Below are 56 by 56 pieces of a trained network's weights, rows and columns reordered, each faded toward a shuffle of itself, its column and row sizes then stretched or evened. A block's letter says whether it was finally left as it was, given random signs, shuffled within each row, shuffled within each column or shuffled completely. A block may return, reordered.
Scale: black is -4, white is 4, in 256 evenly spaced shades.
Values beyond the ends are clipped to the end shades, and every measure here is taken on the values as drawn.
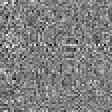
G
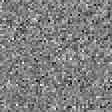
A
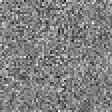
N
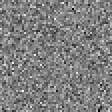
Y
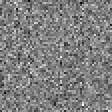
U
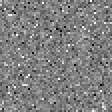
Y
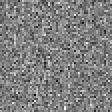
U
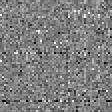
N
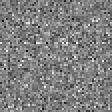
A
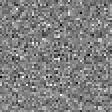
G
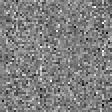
U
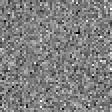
U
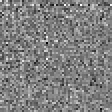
N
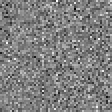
U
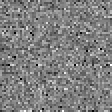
A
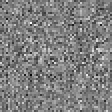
G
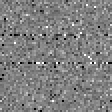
A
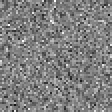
Y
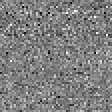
A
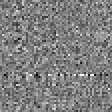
G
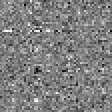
G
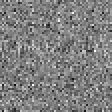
G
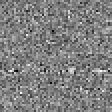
A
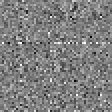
G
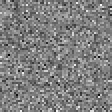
Y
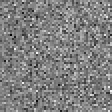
U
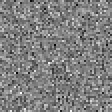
Y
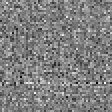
A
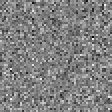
N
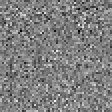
A
